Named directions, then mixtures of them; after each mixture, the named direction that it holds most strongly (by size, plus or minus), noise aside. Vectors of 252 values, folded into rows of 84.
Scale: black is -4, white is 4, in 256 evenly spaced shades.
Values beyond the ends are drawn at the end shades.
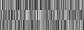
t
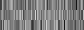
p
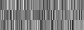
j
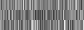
j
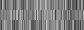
p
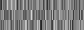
j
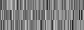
j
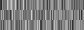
j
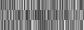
t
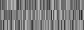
t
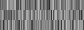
t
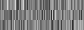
j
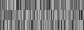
t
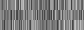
j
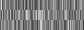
t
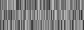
t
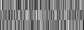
t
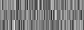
t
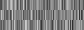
j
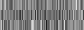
p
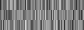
p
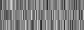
p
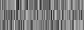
t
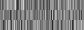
j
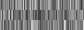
t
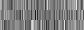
p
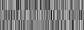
t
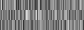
t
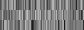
p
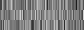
p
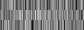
p
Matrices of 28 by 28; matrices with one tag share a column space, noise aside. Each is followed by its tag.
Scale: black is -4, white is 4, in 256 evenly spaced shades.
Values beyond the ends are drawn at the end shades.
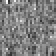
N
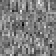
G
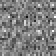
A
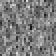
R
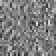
A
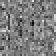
A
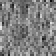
R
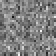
A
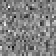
A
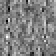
N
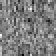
N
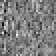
G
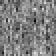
N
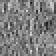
G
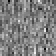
N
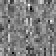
N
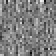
N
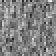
R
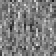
R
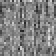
R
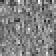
N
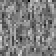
R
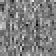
R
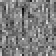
R
